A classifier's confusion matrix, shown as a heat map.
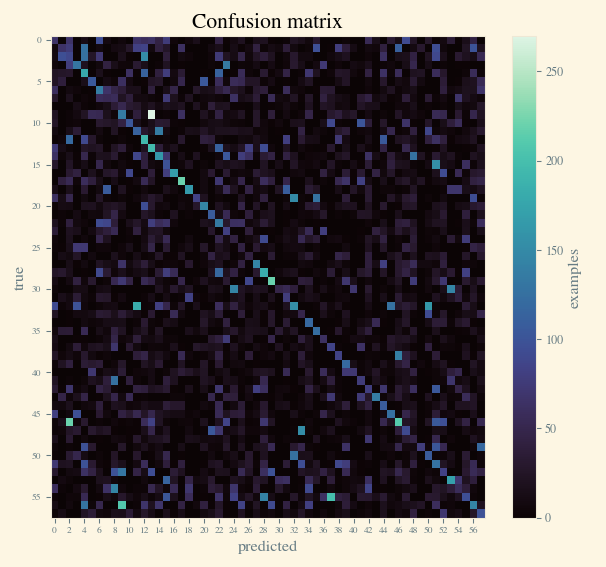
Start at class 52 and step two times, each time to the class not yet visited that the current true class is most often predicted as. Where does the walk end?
13
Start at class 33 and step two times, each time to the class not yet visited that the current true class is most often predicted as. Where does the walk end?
32
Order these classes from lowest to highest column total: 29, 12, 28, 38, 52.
38, 29, 52, 28, 12
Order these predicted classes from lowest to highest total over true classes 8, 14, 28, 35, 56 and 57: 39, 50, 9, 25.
50, 39, 25, 9
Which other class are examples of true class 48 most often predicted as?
42
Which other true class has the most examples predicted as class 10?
16
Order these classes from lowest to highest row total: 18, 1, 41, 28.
41, 18, 28, 1
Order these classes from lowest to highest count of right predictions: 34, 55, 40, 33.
33, 40, 55, 34
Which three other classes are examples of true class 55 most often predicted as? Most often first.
37, 28, 15
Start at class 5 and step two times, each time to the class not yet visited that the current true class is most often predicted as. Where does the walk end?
12
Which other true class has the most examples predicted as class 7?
18
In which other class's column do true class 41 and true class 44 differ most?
8
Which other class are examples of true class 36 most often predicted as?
23
